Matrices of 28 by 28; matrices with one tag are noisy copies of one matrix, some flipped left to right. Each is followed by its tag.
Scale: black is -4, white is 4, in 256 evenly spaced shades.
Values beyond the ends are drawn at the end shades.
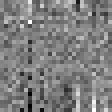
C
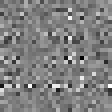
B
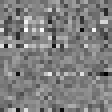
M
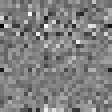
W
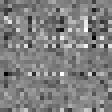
M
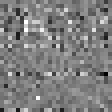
M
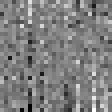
C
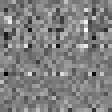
M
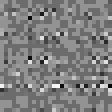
B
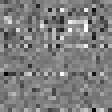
M
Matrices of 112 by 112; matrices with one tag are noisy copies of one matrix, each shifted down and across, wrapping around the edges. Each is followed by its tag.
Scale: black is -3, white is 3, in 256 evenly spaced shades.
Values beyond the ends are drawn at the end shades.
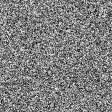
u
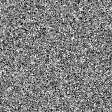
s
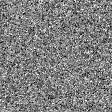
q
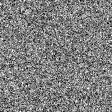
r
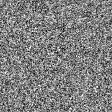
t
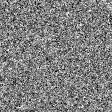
s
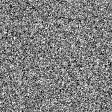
r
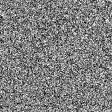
r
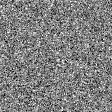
q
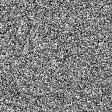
u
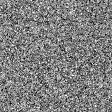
r
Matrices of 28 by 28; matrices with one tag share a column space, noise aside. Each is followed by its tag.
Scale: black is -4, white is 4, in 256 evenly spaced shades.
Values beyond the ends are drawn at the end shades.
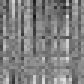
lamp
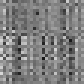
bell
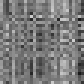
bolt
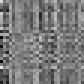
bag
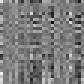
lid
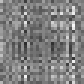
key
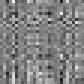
lid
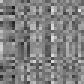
key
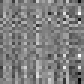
lid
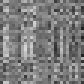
key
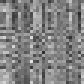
bag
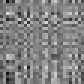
lid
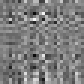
lid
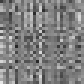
bag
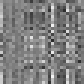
bag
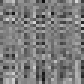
lid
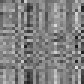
bag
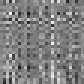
lid
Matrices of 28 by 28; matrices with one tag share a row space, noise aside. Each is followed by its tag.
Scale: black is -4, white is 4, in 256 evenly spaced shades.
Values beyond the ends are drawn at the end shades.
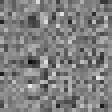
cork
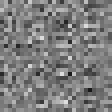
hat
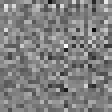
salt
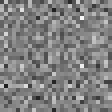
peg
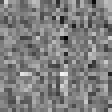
salt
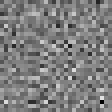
cork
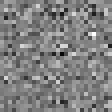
salt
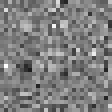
salt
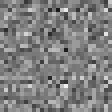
salt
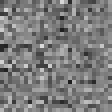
hat
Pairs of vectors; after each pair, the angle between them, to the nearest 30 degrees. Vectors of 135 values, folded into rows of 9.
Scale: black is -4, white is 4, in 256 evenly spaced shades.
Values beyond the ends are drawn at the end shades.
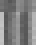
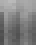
120 degrees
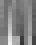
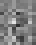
60 degrees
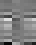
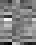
30 degrees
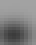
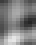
120 degrees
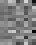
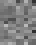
30 degrees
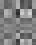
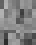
120 degrees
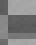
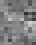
120 degrees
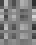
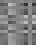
90 degrees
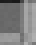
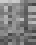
120 degrees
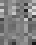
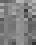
30 degrees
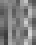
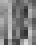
60 degrees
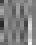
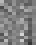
120 degrees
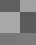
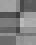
150 degrees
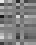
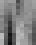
90 degrees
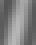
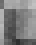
120 degrees
